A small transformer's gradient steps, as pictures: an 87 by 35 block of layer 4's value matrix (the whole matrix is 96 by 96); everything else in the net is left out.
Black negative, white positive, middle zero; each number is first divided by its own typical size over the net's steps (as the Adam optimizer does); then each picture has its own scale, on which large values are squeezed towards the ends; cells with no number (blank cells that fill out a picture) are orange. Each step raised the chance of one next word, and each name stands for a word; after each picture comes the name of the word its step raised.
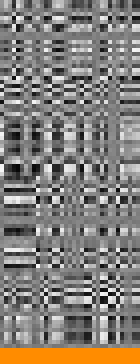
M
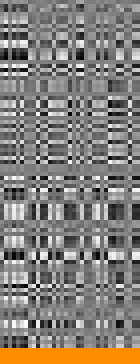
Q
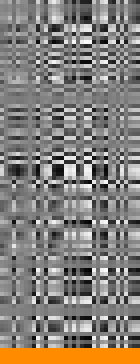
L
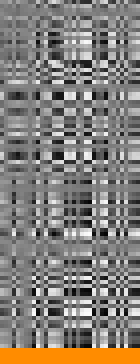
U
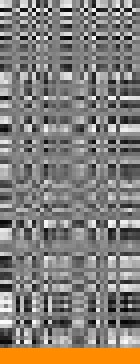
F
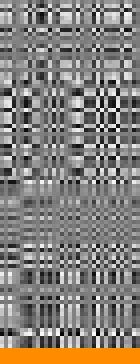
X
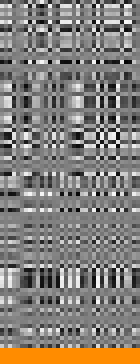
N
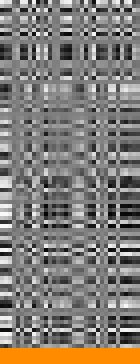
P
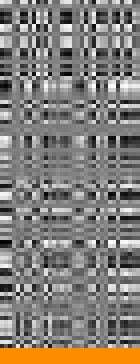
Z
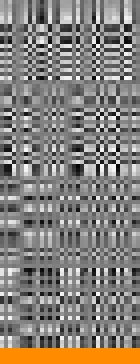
L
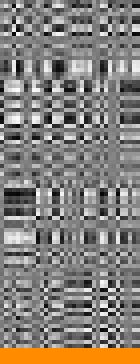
N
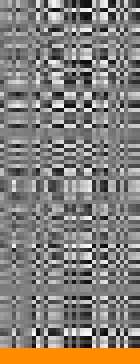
X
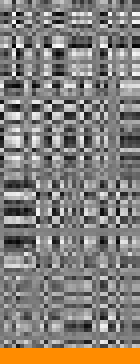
Z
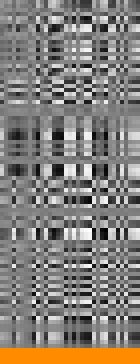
M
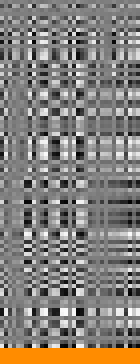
U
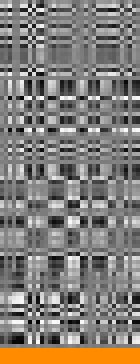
F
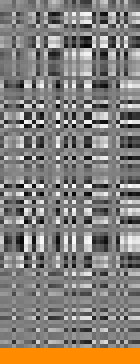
Z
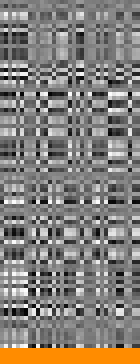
U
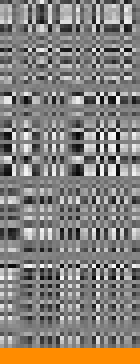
M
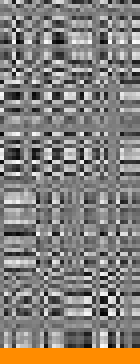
U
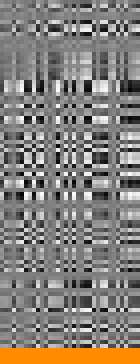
N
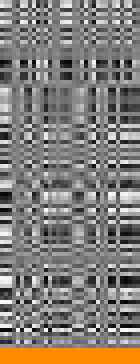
N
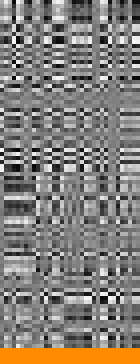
L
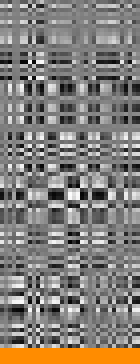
N
